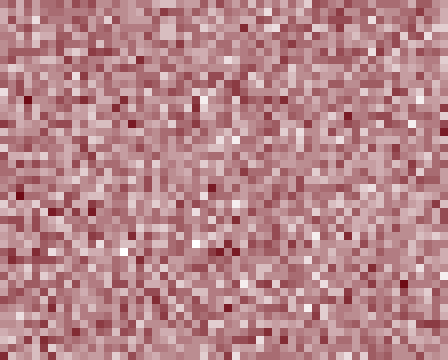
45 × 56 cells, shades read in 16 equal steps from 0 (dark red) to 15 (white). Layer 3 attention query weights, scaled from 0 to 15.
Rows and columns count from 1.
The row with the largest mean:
26
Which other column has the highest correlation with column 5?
3
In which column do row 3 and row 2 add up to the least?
43
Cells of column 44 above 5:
34
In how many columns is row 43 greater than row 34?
25
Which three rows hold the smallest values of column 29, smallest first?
39, 31, 45
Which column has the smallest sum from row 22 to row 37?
5
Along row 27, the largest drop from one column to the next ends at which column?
7
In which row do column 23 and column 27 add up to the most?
30
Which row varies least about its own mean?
44
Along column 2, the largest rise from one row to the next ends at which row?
9
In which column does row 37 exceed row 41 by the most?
54
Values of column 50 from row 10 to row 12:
5 6 3
